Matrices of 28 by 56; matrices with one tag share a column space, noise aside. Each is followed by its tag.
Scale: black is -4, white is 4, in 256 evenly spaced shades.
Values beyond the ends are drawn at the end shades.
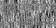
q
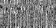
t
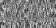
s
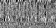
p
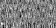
s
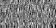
s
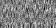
s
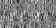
q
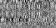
p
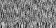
s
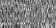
s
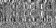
p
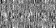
q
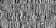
q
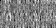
q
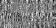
q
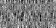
q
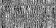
t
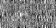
q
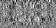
p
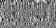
p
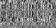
p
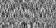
s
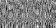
s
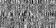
q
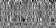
p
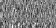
s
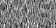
s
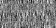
q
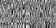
s
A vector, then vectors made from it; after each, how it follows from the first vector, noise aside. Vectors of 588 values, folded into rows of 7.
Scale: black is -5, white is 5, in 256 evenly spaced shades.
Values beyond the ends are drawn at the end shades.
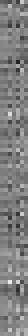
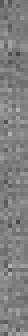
reversed, negated, shrunk.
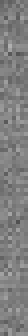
reversed, negated, shrunk.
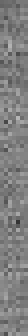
reversed, negated, shrunk.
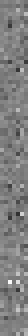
partly zeroed.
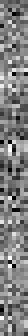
wrapped around, negated, scaled up.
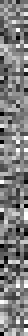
wrapped around, negated, scaled up.
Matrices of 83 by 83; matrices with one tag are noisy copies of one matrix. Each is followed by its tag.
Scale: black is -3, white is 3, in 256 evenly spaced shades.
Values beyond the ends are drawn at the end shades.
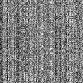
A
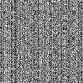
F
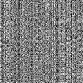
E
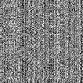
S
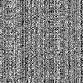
S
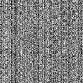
F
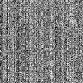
A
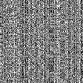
S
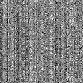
A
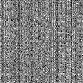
E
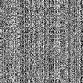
S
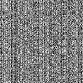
F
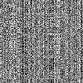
S
